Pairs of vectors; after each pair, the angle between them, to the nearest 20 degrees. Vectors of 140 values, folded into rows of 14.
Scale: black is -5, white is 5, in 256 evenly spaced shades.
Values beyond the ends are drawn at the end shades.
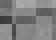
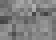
40 degrees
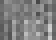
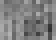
160 degrees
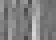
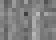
40 degrees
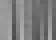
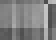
120 degrees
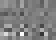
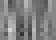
100 degrees
